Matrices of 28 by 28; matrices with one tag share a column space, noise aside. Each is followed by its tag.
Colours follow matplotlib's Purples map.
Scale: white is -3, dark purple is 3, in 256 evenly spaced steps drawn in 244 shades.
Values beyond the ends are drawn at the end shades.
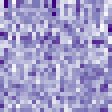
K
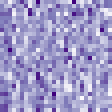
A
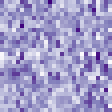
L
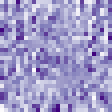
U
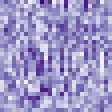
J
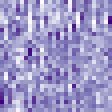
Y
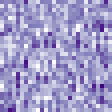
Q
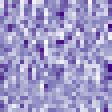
K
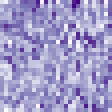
K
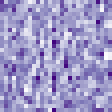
L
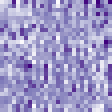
K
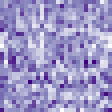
Q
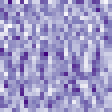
J
